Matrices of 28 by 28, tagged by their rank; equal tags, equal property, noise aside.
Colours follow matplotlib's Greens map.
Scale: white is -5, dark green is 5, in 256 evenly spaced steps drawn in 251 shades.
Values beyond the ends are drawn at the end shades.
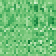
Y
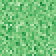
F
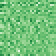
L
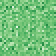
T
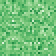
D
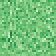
Y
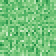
F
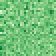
Y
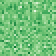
D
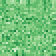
D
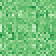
L
